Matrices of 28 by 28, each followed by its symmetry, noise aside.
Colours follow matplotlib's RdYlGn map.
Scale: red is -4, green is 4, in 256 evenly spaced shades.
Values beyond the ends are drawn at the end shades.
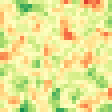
no symmetry.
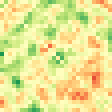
symmetric.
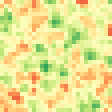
symmetric across the other diagonal.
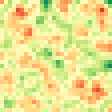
symmetric across the other diagonal.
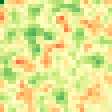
symmetric.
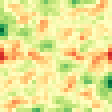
same after a half turn.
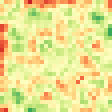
symmetric.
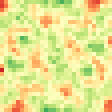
same after a half turn.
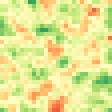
no symmetry.
